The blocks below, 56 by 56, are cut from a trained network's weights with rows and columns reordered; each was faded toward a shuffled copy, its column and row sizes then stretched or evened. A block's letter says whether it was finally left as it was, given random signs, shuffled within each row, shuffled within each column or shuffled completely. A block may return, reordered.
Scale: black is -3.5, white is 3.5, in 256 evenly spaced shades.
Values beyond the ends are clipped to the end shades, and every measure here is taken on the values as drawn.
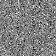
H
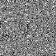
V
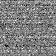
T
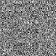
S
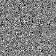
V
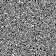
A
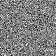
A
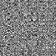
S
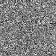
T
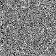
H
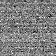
T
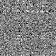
S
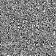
V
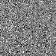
V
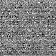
T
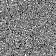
A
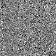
H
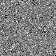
T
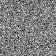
A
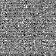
S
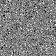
A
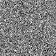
H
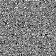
T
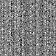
S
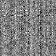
S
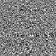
S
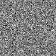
V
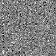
H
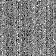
H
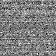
T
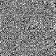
S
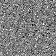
A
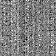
S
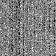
H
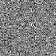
S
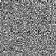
S
